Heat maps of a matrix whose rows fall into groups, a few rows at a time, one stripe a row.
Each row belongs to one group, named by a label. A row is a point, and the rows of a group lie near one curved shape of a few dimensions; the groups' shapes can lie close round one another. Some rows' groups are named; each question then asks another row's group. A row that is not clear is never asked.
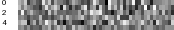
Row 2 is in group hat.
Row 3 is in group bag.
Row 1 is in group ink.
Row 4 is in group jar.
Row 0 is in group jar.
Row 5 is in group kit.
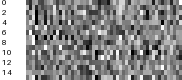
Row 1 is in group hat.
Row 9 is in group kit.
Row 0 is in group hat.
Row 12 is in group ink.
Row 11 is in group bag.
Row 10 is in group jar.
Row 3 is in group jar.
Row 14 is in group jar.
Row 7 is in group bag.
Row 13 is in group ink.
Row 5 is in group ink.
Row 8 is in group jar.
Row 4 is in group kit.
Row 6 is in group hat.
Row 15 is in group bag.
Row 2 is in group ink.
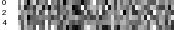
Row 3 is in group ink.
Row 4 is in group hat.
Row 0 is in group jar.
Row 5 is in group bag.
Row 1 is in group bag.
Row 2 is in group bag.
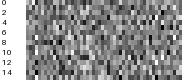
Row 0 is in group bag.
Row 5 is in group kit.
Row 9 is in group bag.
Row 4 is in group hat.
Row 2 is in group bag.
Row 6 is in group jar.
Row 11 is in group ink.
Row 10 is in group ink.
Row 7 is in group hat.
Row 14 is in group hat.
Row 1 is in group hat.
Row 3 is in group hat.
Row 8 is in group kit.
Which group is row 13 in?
hat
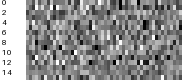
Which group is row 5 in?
bag
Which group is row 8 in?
hat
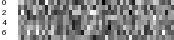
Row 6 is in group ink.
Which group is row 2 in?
hat
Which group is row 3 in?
ink
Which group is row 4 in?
bag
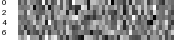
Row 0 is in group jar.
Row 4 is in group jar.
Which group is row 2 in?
hat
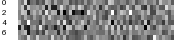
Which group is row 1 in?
hat
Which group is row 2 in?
jar
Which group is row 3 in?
jar
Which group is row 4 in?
ink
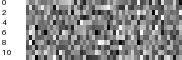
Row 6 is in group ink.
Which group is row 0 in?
hat
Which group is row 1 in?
jar
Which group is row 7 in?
hat
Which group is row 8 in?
hat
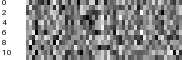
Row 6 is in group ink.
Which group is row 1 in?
hat
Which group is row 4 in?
jar
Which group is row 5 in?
jar
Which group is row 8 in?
hat
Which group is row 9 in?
hat
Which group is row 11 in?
jar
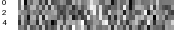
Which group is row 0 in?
hat
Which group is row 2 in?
bag
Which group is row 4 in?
bag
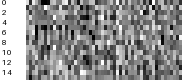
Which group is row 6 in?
jar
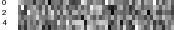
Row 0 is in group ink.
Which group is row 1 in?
hat
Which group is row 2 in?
bag
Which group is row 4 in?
bag
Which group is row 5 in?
bag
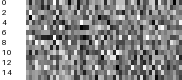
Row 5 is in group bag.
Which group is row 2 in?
hat
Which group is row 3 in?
hat
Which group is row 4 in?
hat
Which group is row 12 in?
hat
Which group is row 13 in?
bag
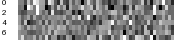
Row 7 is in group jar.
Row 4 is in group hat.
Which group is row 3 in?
bag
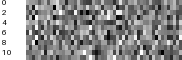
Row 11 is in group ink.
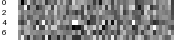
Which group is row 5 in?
bag
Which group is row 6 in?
bag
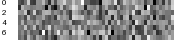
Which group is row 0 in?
hat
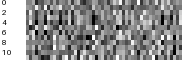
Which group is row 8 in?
bag
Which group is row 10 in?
hat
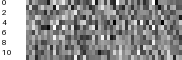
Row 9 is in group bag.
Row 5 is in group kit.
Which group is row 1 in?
jar
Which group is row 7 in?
bag
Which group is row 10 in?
hat
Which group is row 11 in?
hat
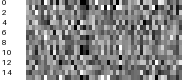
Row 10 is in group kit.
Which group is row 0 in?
bag
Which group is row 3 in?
kit
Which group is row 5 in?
hat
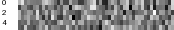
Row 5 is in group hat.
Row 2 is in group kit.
